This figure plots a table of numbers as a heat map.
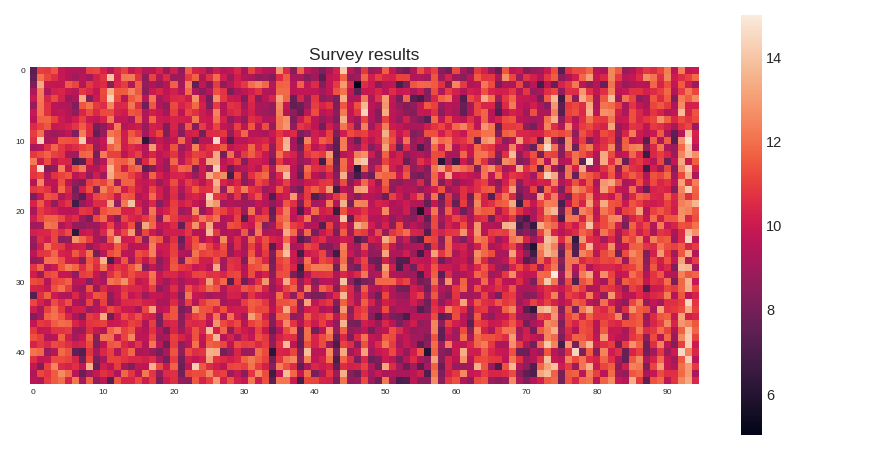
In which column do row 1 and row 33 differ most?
11
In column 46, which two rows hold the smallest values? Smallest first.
2, 14
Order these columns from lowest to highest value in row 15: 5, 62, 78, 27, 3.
62, 3, 5, 78, 27
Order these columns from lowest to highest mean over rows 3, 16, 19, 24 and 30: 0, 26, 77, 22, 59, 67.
77, 0, 67, 22, 59, 26
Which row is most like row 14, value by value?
10
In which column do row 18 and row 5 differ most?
25
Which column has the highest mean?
93
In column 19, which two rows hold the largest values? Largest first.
21, 35
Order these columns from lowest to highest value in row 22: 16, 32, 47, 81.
81, 32, 47, 16
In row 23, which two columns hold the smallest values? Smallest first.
6, 56
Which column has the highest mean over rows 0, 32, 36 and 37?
44
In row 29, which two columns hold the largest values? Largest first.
74, 79
